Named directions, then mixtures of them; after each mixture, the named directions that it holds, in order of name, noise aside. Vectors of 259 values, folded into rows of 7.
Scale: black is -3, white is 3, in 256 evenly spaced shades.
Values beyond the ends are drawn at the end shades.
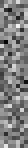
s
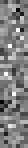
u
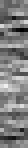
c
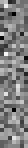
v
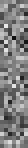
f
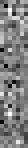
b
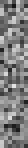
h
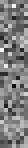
b, f, h.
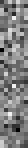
b, h, s.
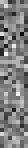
f, v.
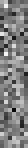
f, v.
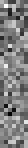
b, u, v.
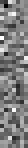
v.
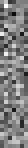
f, v.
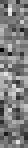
b, c, u.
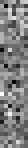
b.
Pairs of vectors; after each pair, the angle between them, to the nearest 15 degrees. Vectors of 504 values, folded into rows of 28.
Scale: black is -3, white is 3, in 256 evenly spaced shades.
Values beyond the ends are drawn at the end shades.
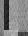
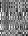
75 degrees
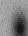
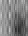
30 degrees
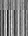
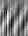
135 degrees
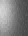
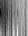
150 degrees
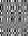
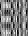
75 degrees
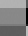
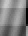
30 degrees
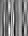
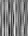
150 degrees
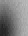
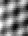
105 degrees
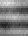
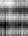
15 degrees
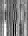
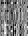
45 degrees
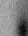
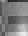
135 degrees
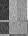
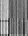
135 degrees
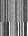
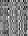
60 degrees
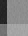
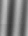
120 degrees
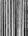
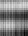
75 degrees
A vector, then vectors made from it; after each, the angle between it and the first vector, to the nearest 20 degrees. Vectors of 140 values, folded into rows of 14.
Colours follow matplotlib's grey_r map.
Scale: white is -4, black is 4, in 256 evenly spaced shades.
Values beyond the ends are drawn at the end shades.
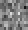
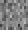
40 degrees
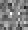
20 degrees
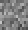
80 degrees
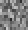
60 degrees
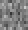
160 degrees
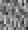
100 degrees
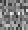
60 degrees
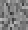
100 degrees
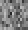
120 degrees
